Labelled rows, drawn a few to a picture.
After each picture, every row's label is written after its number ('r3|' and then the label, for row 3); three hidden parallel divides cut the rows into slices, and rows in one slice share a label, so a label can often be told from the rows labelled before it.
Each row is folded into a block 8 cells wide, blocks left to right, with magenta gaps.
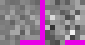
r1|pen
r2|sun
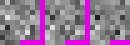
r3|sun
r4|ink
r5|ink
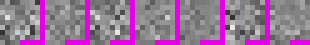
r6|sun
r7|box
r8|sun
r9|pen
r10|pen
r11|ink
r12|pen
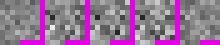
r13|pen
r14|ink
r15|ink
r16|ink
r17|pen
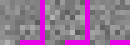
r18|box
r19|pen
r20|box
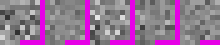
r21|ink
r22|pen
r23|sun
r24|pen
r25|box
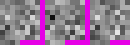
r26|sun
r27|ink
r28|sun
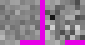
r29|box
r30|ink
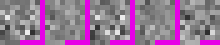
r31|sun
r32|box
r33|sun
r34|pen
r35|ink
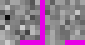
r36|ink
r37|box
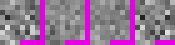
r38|ink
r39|pen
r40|box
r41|ink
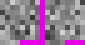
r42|ink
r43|sun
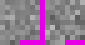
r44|pen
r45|box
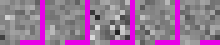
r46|pen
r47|box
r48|ink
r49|pen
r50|box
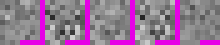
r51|pen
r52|ink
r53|box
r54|ink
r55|box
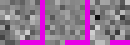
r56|sun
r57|box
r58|ink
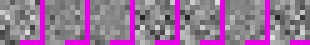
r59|sun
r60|box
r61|pen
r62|ink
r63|ink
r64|pen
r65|ink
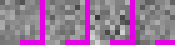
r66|pen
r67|box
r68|ink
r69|pen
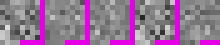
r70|ink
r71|pen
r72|box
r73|ink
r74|pen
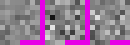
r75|pen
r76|ink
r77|sun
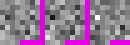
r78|ink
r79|ink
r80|sun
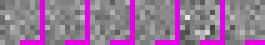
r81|pen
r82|pen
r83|box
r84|pen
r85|sun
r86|pen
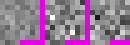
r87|pen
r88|sun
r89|ink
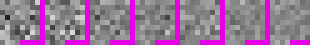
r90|ink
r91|sun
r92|box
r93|box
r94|pen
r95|box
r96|box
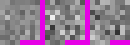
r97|pen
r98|sun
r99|ink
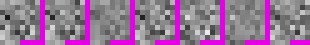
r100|ink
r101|ink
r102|box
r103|ink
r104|sun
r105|pen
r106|ink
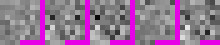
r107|pen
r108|ink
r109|ink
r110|pen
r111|ink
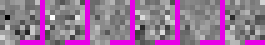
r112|ink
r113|sun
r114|box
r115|sun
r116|pen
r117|ink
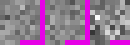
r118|box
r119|pen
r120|sun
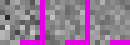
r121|ink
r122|pen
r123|box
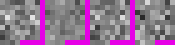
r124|sun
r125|box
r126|sun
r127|ink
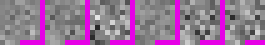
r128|box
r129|box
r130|sun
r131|pen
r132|ink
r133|ink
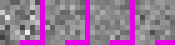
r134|sun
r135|pen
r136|pen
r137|box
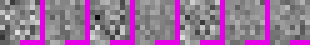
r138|sun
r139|box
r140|ink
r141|box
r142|ink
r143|pen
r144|pen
